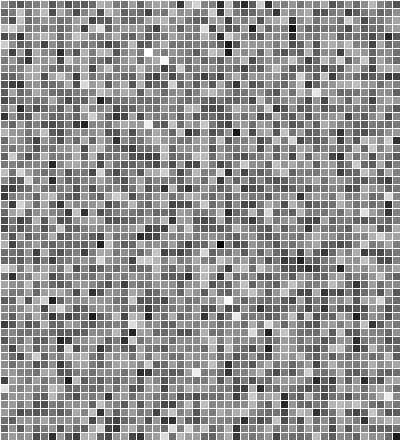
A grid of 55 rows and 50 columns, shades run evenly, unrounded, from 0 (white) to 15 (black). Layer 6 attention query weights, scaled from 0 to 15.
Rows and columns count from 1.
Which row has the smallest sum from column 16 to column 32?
33
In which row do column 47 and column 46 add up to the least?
27
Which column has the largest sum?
8
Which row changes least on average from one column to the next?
30
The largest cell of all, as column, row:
28, 31
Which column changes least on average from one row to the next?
4
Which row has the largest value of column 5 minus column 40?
55
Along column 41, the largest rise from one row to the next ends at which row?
9
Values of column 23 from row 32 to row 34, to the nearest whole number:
11 8 6
